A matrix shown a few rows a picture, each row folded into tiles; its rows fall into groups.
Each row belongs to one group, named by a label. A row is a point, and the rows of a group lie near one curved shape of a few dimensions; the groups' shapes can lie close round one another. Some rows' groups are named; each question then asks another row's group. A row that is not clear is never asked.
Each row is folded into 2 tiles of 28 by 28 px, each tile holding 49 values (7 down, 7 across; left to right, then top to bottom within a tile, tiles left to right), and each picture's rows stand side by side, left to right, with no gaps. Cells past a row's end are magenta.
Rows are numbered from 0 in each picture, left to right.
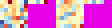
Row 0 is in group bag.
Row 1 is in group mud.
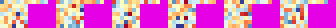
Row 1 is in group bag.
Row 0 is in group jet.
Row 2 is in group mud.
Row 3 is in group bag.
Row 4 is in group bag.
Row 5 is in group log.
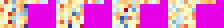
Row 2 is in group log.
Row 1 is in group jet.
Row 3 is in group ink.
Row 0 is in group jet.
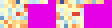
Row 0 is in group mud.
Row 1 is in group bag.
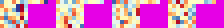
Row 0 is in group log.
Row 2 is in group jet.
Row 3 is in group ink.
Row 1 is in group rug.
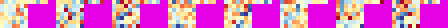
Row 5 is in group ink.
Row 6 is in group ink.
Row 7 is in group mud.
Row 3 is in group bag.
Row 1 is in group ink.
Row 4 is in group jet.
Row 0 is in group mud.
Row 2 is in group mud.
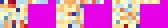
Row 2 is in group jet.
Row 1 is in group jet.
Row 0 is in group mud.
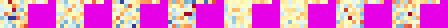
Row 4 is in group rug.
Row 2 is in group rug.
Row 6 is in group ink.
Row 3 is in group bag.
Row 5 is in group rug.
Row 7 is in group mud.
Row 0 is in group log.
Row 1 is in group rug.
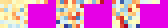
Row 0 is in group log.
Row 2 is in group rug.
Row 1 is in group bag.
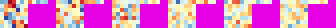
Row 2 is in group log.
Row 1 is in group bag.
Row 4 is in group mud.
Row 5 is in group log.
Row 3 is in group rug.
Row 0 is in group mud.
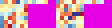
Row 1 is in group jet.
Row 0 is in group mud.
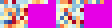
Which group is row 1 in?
ink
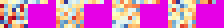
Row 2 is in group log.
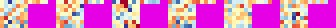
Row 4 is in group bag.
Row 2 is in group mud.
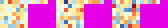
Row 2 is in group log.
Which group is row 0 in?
log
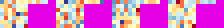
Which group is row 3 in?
mud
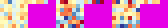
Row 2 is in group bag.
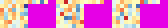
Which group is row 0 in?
jet
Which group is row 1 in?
log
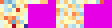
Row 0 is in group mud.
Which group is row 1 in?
bag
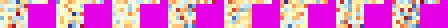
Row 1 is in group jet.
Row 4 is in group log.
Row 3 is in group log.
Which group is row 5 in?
bag
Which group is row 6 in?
jet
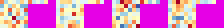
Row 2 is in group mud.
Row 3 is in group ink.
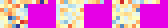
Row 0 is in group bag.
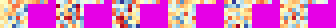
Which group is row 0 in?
bag
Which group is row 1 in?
log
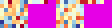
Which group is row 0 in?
bag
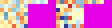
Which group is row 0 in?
jet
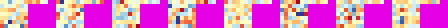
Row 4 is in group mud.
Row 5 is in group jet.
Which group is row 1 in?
bag
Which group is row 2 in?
mud
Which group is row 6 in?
log
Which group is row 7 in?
log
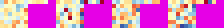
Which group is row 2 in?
log
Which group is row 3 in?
bag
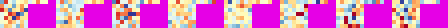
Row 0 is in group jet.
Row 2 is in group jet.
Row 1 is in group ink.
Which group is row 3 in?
bag
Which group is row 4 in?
bag
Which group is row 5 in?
bag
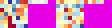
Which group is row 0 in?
rug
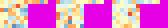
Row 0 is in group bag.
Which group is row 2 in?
mud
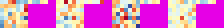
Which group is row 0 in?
mud
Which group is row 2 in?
log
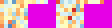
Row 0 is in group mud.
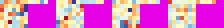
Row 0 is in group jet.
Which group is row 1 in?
mud
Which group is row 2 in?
log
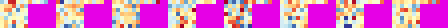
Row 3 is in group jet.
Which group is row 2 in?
bag
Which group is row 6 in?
bag
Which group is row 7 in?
log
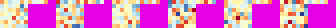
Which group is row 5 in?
jet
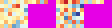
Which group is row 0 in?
bag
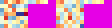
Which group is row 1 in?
log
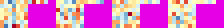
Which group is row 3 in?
ink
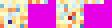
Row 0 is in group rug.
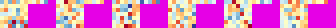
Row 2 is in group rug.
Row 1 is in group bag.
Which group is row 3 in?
jet
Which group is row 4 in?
mud
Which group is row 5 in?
log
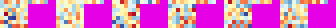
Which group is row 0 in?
ink
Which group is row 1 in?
log
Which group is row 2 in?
bag
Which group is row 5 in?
rug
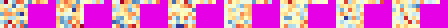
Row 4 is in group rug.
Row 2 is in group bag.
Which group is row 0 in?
jet
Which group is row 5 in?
ink
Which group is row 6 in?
log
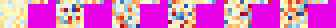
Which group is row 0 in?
rug
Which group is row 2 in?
rug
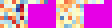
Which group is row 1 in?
mud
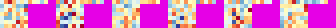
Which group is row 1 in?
mud
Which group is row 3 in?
ink
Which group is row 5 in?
mud
